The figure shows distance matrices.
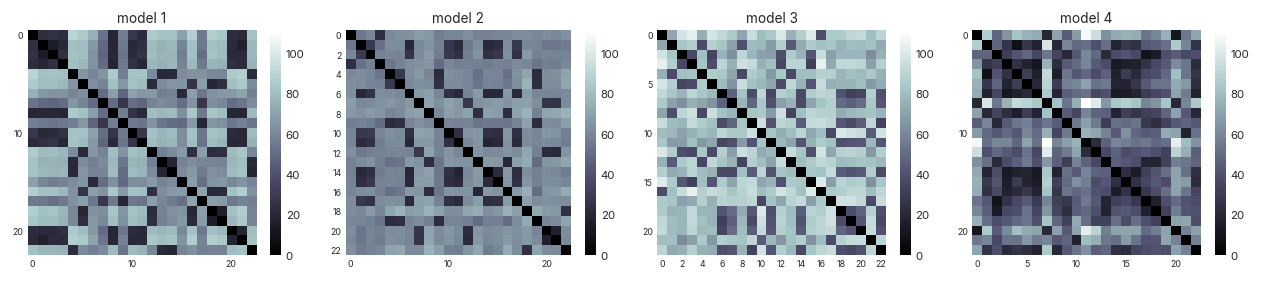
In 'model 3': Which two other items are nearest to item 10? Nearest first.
17, 21
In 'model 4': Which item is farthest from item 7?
11
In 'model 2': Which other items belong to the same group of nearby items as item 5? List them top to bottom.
4, 9, 19
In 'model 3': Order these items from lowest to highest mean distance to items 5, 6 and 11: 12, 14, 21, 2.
14, 2, 12, 21
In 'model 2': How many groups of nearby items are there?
6
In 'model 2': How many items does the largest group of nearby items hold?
8
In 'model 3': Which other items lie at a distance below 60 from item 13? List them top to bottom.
1, 4, 8
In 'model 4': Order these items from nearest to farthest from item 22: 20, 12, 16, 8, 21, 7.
8, 16, 12, 21, 20, 7
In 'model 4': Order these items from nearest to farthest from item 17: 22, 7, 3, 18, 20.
18, 3, 22, 20, 7
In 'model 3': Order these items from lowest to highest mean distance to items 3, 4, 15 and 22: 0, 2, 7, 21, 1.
2, 7, 1, 21, 0
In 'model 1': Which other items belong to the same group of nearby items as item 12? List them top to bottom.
5, 16, 18, 19
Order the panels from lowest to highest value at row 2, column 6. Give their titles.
model 2, model 4, model 1, model 3
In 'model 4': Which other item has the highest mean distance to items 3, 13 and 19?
7
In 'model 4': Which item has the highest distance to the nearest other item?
19
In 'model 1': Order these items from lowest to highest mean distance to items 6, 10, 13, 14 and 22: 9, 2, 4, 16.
4, 9, 2, 16
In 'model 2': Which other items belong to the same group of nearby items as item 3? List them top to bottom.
0
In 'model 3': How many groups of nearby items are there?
5
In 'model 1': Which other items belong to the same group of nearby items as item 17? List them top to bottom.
7, 9
